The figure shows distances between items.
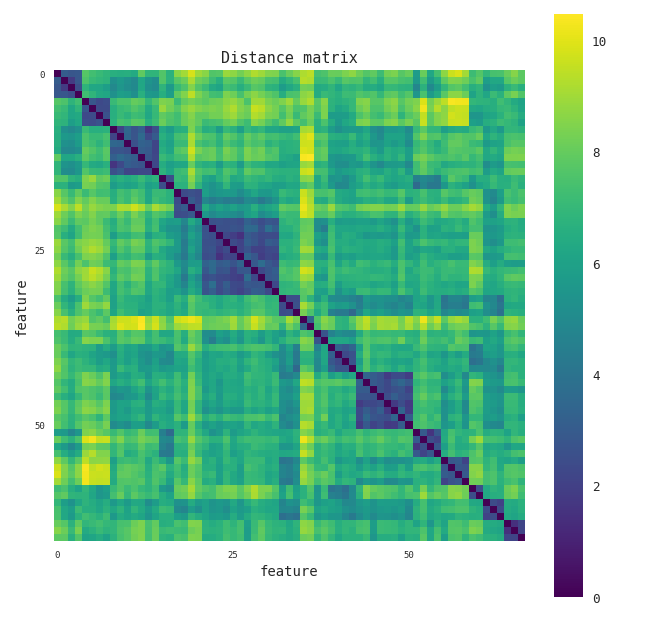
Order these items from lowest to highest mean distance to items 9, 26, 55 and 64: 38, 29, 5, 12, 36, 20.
29, 12, 38, 20, 5, 36
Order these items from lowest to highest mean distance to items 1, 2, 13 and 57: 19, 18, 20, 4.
18, 20, 4, 19
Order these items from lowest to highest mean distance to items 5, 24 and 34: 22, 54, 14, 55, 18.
22, 18, 55, 14, 54
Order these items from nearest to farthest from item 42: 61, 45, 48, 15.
61, 15, 48, 45
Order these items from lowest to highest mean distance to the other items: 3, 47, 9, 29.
47, 29, 9, 3
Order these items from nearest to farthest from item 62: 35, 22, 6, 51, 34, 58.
34, 22, 6, 51, 58, 35
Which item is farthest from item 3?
19
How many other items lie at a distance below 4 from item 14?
6
